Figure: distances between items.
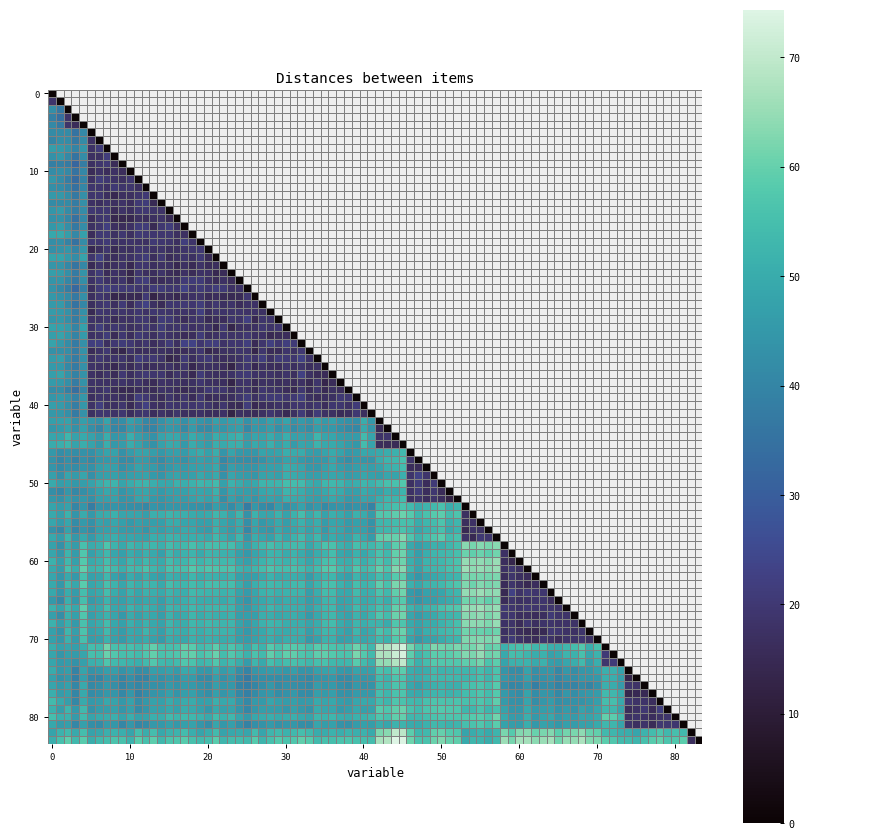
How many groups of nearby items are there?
10
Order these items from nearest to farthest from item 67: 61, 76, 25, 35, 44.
61, 76, 25, 35, 44
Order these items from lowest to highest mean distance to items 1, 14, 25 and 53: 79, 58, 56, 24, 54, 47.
24, 56, 54, 47, 79, 58
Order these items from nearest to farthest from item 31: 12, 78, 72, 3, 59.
12, 3, 78, 59, 72
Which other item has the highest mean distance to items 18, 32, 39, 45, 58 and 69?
83
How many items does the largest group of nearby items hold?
37
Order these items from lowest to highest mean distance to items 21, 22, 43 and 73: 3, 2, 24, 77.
24, 3, 2, 77
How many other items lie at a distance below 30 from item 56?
4
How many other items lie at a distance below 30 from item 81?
7
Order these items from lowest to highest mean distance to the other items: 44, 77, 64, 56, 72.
77, 64, 56, 44, 72
